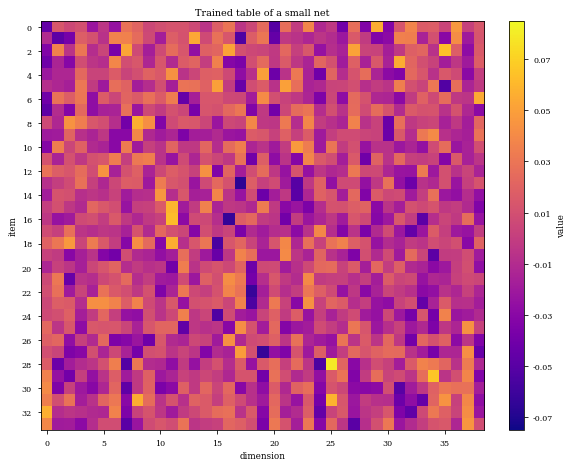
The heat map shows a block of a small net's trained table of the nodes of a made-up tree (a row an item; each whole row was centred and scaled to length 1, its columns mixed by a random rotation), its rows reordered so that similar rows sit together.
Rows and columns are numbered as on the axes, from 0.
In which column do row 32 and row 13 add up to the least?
32
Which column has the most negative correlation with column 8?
30
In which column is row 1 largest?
13
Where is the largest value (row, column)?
28, 25
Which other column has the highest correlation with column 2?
8
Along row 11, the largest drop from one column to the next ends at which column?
18
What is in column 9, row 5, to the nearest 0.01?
-0.01
